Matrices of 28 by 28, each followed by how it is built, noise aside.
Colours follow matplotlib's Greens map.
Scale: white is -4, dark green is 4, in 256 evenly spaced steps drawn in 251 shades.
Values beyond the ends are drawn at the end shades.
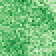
smooth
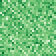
Toeplitz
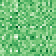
low rank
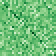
diagonal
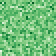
repeating columns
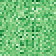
low rank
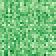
blocks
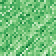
Hankel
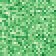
noise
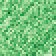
Hankel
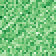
Hankel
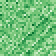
Hankel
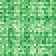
blocks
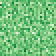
repeating columns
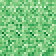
repeating columns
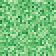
repeating columns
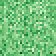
blocks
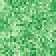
smooth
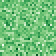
repeating columns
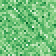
Toeplitz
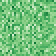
low rank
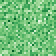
noise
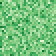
noise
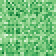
blocks
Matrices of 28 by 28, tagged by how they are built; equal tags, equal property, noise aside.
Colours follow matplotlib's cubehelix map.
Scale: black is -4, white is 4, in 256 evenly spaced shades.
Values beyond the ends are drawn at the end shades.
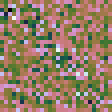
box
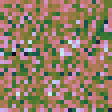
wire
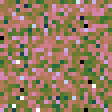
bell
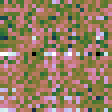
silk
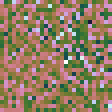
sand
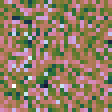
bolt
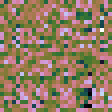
silk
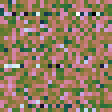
wire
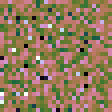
bell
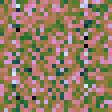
bolt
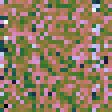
bolt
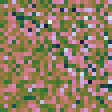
sand
